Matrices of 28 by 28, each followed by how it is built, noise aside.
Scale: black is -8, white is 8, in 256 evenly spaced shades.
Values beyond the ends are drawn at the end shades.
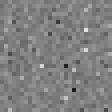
sparse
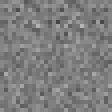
repeating columns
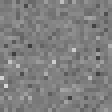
sparse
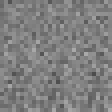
repeating columns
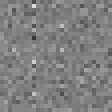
low rank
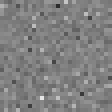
sparse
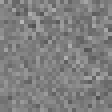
upper triangular
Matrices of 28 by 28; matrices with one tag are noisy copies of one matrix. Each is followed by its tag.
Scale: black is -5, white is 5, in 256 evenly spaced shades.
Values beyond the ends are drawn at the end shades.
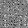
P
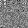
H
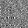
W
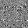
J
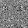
J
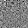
H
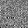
W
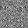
J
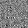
W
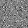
J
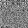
H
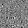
W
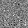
P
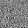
W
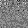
H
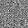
P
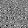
W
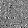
W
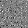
W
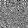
H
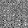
P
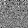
H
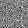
J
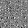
W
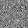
J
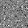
J
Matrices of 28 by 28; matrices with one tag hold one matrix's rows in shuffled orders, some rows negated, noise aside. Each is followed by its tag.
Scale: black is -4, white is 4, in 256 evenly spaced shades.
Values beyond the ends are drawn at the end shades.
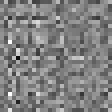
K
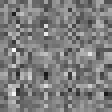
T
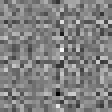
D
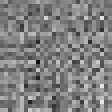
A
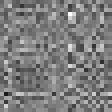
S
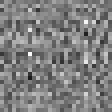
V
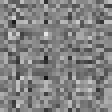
T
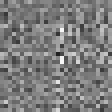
D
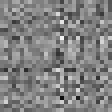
D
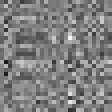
S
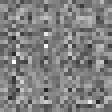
T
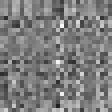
D
